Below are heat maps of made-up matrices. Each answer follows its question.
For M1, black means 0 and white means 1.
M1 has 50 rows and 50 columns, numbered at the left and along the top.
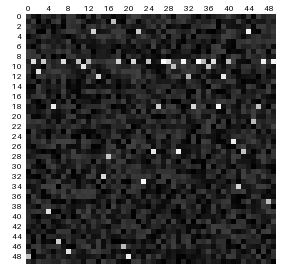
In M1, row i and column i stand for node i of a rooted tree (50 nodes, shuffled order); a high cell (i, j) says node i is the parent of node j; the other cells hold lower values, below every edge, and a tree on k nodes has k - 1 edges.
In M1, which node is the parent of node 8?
47
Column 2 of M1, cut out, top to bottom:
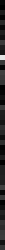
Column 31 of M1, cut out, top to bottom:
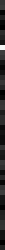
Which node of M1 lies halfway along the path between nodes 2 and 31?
10
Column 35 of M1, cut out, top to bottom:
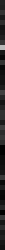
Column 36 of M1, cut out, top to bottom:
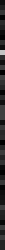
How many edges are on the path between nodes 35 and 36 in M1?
3
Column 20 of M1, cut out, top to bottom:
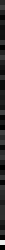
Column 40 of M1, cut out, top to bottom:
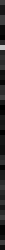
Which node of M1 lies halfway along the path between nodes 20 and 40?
37
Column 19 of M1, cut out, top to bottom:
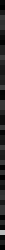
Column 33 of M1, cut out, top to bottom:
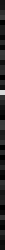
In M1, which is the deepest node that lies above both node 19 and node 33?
18
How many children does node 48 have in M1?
2
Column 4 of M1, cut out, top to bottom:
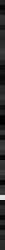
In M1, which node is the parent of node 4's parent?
12
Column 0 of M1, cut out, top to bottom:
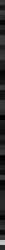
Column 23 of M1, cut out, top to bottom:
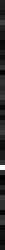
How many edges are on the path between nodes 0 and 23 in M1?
6
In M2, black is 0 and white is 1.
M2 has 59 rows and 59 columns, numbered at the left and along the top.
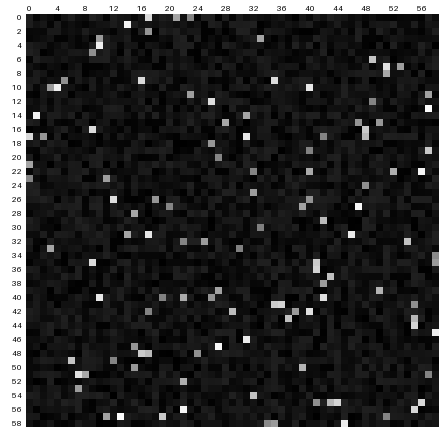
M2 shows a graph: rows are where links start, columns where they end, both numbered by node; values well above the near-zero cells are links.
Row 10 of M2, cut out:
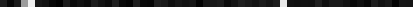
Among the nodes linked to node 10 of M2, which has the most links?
node 40
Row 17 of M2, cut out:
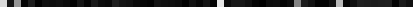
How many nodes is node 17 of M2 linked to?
5
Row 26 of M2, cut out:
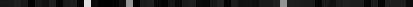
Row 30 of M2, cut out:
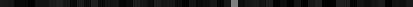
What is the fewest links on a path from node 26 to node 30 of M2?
5
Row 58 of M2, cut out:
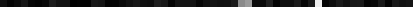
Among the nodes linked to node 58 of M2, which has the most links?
node 35
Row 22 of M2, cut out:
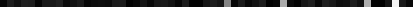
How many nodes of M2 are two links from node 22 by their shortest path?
7
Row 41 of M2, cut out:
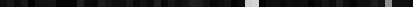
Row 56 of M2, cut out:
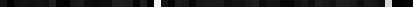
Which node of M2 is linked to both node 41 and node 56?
node 55
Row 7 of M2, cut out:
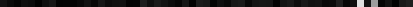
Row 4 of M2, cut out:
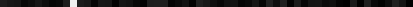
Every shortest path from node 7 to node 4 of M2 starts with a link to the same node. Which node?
node 51
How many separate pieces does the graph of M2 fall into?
2
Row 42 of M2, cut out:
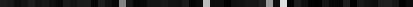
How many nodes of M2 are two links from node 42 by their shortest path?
8
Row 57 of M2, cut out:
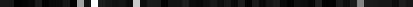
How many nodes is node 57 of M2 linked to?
4
